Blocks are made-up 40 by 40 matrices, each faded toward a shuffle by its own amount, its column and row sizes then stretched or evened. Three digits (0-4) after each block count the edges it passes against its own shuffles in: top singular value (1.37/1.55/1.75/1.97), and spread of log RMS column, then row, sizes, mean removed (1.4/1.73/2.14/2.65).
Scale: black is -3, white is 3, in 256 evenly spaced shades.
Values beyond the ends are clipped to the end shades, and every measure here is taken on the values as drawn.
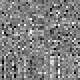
3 2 0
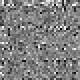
3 1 3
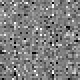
1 3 1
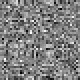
3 0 0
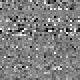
0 1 4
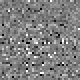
2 1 3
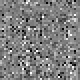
1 1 2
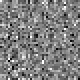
4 2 1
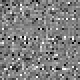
0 0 3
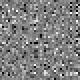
2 4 0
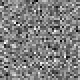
3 0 1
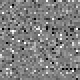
0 1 1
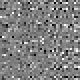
4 1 3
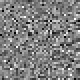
3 0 1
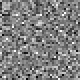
3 0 1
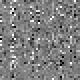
0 3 1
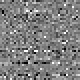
3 1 3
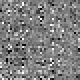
2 3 1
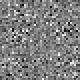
1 1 2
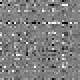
3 3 4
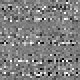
0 1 4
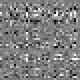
3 4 4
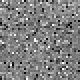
0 0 0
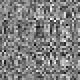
4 3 0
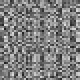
4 3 0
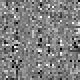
1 3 1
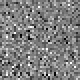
2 1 1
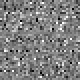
0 1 3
